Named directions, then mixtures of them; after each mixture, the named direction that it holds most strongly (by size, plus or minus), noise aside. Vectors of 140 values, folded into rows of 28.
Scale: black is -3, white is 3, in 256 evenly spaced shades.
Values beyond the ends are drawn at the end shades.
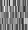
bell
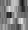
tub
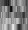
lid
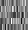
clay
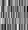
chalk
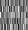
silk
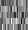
clay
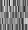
bell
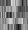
tub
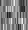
tub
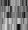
lid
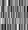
chalk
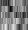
lid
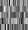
bell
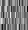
chalk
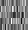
clay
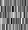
clay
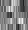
tub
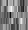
tub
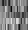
lid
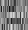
clay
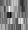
tub
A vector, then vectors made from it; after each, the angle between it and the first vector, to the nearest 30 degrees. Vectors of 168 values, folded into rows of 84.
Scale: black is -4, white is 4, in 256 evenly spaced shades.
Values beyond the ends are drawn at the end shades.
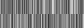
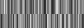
120 degrees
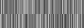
120 degrees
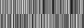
150 degrees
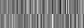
120 degrees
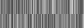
30 degrees
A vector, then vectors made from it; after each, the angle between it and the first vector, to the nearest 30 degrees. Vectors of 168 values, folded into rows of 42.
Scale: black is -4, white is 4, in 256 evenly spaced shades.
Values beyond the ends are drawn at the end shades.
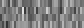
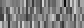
90 degrees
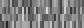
30 degrees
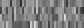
120 degrees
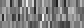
120 degrees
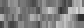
90 degrees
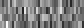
150 degrees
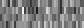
30 degrees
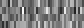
30 degrees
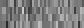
60 degrees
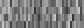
120 degrees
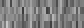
150 degrees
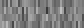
150 degrees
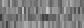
30 degrees
